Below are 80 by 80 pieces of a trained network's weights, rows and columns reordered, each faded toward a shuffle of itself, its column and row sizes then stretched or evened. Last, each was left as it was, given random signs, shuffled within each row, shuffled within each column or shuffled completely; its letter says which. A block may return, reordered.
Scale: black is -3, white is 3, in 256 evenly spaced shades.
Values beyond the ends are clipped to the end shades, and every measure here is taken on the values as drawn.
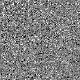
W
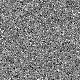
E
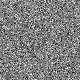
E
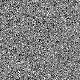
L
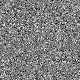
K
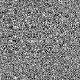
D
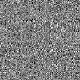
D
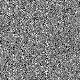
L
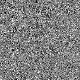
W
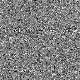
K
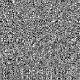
D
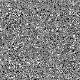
W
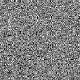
D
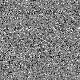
K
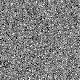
E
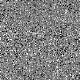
W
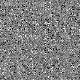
W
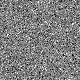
E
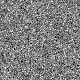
E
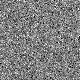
E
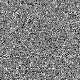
K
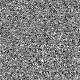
K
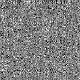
D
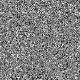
W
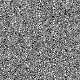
L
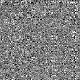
D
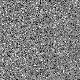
L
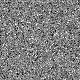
E
